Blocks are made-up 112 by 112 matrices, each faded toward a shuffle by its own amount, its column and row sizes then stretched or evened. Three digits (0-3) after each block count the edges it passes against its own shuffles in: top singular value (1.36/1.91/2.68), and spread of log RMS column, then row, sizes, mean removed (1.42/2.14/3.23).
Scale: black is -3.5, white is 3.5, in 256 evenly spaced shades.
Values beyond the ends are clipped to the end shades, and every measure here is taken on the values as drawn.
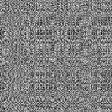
3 2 2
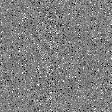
0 2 0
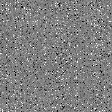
0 2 1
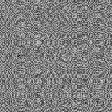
3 1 0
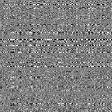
3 1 3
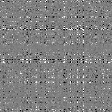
3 2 3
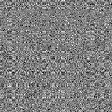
3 0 2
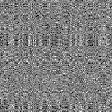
3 0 2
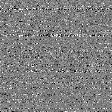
1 0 3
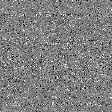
0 1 2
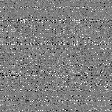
2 0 3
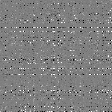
2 2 3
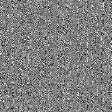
0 3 1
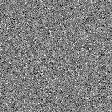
1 0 0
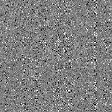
2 2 1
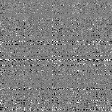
2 2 3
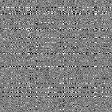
3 2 3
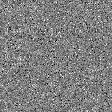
1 0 0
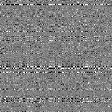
3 1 3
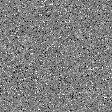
0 0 1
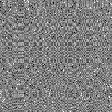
3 0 0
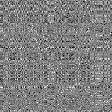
3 0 2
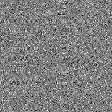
2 0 0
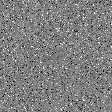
1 0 0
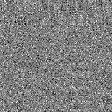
2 0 0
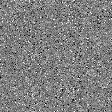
1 1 0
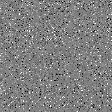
1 1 1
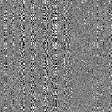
3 3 1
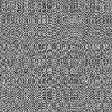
3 2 2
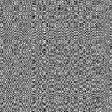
3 2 1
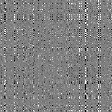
3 3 2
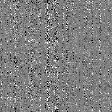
1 3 1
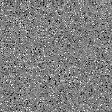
1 1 0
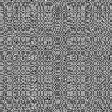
3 1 0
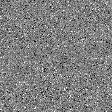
0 1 1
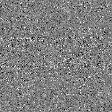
1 1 2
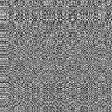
3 1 3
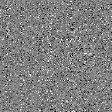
1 2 1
